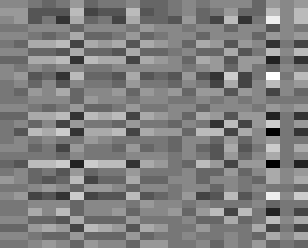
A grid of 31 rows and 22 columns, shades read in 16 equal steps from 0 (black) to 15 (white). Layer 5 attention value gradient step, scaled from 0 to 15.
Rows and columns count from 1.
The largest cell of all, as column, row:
20, 10
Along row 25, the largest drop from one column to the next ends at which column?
7
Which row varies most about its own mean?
21
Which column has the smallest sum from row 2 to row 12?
18
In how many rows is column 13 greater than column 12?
9
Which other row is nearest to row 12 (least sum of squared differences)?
4
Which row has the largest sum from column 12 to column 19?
17
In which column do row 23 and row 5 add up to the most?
6
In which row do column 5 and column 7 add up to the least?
25
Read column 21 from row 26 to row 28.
7 7 8
